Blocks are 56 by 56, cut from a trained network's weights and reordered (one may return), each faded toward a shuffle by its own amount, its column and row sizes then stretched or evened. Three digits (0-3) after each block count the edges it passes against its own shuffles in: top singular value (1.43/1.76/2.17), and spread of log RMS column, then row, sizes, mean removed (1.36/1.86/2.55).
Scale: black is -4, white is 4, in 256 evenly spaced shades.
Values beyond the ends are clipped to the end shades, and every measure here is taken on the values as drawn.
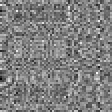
3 2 0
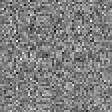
2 1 0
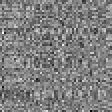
3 1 2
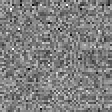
2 0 0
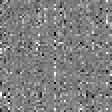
1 3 2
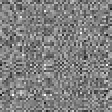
3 1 2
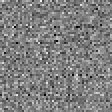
1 0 2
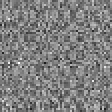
3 0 2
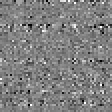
0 2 3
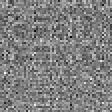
2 1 0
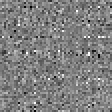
0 2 2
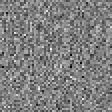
2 0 0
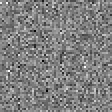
1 1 0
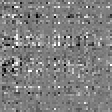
2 3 3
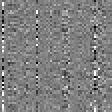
3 3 1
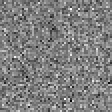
1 1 0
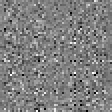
1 3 2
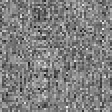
2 2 0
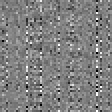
3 3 1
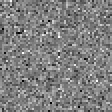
0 0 1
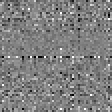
2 2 3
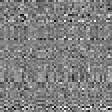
3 1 3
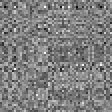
3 2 1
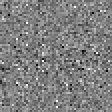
0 1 1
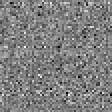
1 0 2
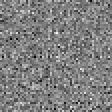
1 0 2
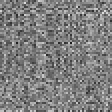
3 0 2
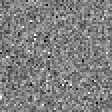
0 0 0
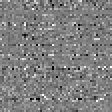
0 1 3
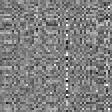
3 2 2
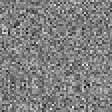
2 0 1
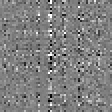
2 3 2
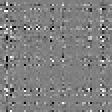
2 3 3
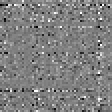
0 2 3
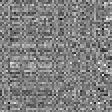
3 1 2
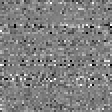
1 1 3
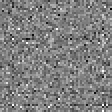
1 1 1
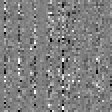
1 3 0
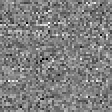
1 1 2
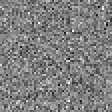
1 0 0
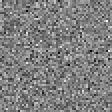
1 0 0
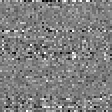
2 0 3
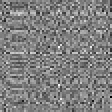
3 0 2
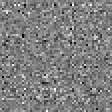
1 1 2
